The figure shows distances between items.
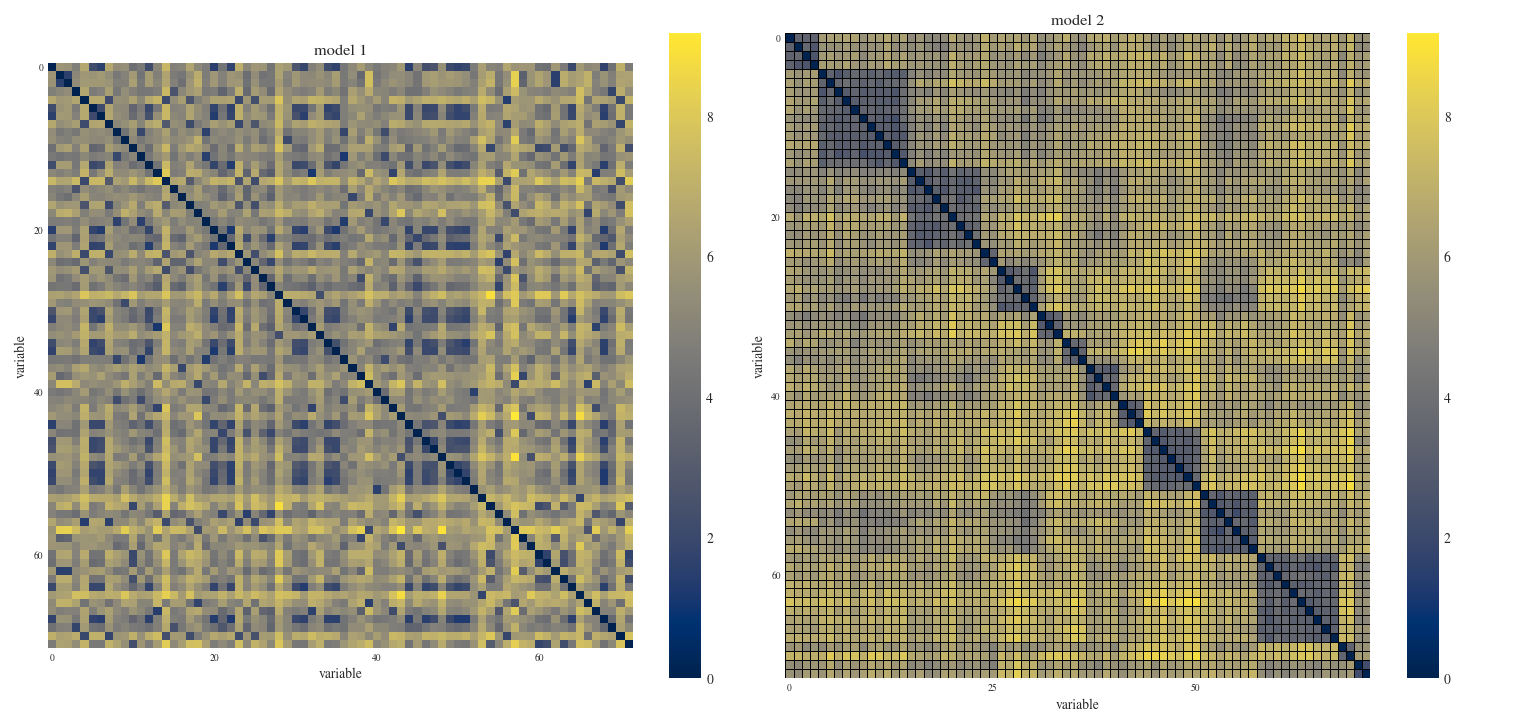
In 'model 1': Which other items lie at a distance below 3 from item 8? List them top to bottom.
11, 19, 36, 41
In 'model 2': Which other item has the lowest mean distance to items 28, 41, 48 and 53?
55
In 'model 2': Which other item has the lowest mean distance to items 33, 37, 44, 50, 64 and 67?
59
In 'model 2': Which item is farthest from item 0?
63
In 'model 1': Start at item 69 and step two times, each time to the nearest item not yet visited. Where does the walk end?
15
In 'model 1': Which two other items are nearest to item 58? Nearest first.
38, 26
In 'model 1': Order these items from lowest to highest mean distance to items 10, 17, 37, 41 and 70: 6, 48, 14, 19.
19, 14, 6, 48
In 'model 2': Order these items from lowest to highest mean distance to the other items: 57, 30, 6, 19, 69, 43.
6, 19, 57, 30, 43, 69
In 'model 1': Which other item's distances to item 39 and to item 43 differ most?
57
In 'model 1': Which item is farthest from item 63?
28
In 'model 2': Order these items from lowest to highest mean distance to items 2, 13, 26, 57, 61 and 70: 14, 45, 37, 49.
14, 37, 45, 49
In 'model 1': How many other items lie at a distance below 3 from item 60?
5
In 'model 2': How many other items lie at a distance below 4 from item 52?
6
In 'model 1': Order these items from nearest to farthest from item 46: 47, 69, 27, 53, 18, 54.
47, 27, 69, 54, 18, 53
